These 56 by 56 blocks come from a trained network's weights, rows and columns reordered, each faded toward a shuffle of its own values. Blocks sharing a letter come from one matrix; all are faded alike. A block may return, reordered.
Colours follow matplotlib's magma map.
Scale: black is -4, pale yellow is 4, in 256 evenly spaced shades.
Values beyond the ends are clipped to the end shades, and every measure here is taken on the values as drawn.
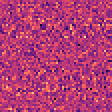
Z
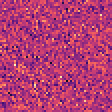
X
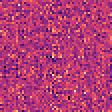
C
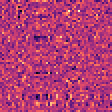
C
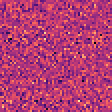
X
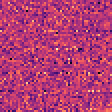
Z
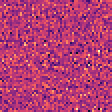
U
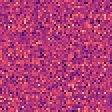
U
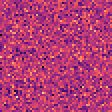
U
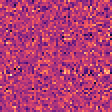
C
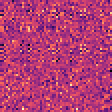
C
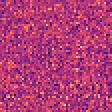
X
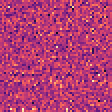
C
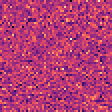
U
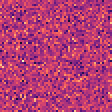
U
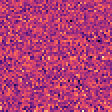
Z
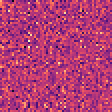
C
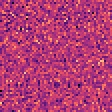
U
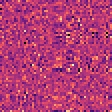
C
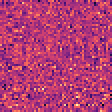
Z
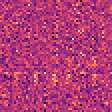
C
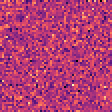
X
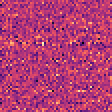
Z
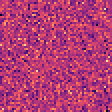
U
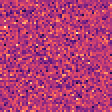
U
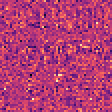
Z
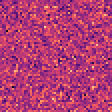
X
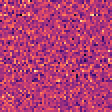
Z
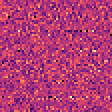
Z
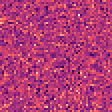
U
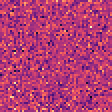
U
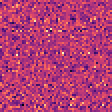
Z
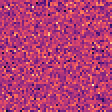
U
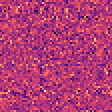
X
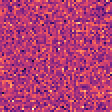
X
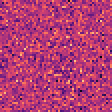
U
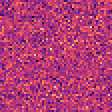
X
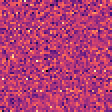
Z
